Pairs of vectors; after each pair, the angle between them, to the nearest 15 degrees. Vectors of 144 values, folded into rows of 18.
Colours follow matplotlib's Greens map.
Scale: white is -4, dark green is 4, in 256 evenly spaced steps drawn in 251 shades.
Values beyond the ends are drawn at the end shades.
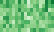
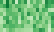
45 degrees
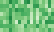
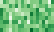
135 degrees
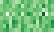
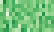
45 degrees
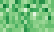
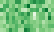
30 degrees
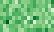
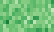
15 degrees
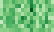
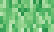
105 degrees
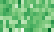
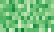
120 degrees
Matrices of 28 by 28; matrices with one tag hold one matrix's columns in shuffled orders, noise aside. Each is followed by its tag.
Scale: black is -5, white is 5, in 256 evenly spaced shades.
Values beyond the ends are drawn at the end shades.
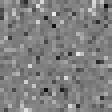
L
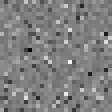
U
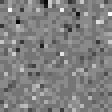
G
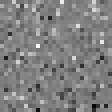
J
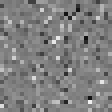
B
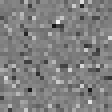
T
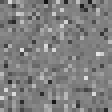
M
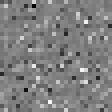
T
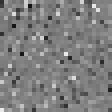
L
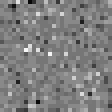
M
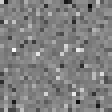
M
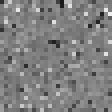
G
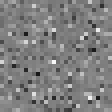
U
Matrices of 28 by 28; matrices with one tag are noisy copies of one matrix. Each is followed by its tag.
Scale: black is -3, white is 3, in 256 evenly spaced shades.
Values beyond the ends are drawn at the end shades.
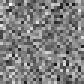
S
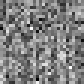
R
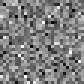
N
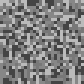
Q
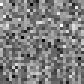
Q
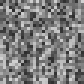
R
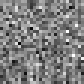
Q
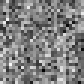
R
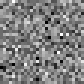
S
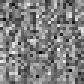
R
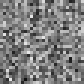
Q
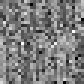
R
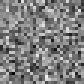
N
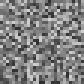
Q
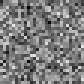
N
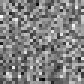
Q
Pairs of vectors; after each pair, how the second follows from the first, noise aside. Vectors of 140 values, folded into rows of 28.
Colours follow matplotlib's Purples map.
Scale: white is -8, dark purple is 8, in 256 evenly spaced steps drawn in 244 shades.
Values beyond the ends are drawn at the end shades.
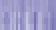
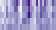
reversed, negated, scaled up.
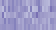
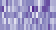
negated, scaled up.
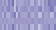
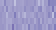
partly zeroed.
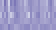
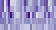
negated, scaled up.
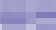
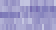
reversed.
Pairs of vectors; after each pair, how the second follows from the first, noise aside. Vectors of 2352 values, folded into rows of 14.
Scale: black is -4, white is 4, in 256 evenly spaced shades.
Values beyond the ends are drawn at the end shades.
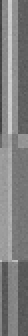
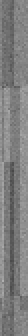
wrapped around, negated, shrunk.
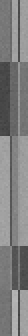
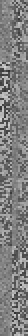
sign-scrambled.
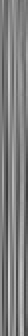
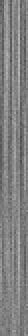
reversed, shrunk.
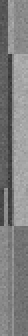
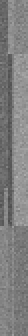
shrunk.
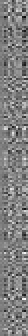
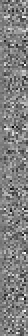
sign-scrambled.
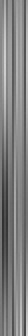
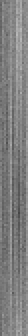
wrapped around, negated, shrunk.
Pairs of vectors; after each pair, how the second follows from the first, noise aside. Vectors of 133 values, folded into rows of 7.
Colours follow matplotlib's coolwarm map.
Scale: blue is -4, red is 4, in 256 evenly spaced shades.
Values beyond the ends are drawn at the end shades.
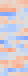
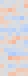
wrapped around, negated, shrunk.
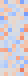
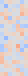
reversed, negated, shrunk.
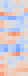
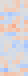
wrapped around, negated, shrunk.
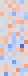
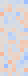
wrapped around, shrunk.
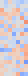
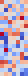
wrapped around, negated, scaled up.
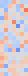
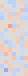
reversed, negated, shrunk.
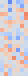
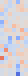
reversed, partly zeroed.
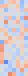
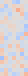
reversed, negated, shrunk.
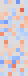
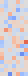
reversed, partly zeroed.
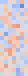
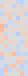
wrapped around, negated, shrunk.
